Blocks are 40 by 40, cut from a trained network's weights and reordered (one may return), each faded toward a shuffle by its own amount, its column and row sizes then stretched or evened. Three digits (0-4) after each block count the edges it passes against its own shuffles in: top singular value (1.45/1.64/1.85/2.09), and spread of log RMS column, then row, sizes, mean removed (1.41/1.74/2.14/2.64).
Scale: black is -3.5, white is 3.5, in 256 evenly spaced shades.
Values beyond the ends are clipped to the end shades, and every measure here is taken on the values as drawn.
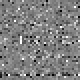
1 0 2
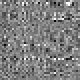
3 2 3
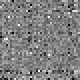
0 1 3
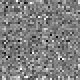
1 1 2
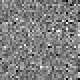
2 1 1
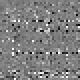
2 2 3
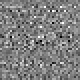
2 0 3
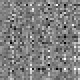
1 3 2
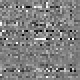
0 2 4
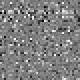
1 1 2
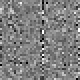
1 4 0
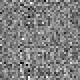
3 2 1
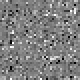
0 2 1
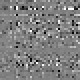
1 3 4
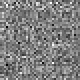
2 0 0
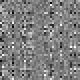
3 4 1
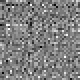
2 1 0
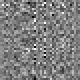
3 3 0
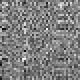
3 1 1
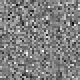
0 2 0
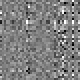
4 4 1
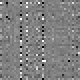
4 3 1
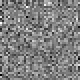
3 2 1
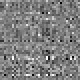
3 2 2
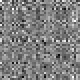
4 2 3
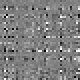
3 3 4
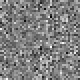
0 2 0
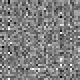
2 2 0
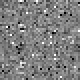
0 0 0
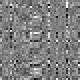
4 4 2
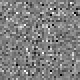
0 1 2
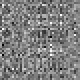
3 3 1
